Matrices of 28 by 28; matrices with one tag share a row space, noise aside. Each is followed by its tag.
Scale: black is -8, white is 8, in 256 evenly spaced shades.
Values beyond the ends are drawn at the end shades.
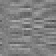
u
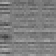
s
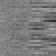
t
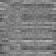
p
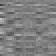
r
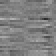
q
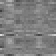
r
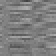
u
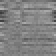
p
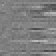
t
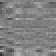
r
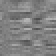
u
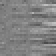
t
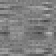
q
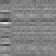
s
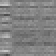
s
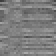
p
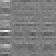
s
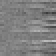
t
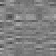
r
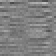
q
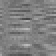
u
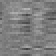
u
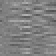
u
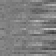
t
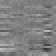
q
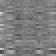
r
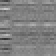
s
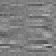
q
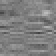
q
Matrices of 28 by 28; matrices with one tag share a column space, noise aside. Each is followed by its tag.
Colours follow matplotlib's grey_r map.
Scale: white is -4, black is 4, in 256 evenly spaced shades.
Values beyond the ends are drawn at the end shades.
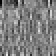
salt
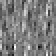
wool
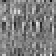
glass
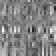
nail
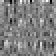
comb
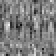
glass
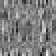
salt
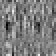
glass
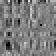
comb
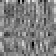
comb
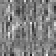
glass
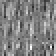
wool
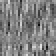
wool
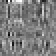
comb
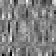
salt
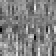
nail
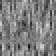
wool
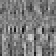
nail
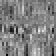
nail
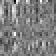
comb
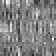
salt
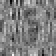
salt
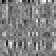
comb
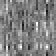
wool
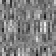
salt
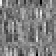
salt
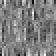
salt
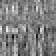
nail
